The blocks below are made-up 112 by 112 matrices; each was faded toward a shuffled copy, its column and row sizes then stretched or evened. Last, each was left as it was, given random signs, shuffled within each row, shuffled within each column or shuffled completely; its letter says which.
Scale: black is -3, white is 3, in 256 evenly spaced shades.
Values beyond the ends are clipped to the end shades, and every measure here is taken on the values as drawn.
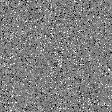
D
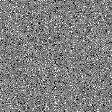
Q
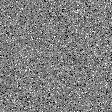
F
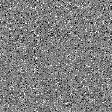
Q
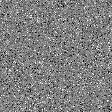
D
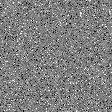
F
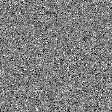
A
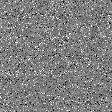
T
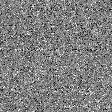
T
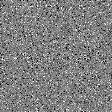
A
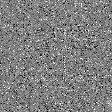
A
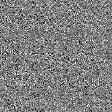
Q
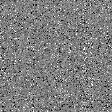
A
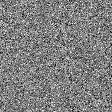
F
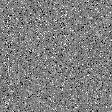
D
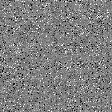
Q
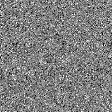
Q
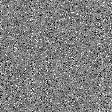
D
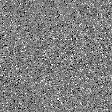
A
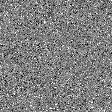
T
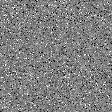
T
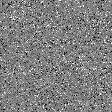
T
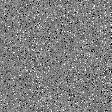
D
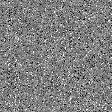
D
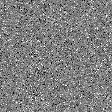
D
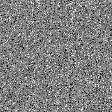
D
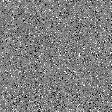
A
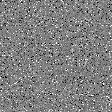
A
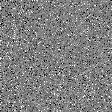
D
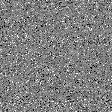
T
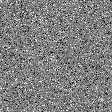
F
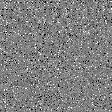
Q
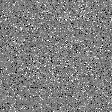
T
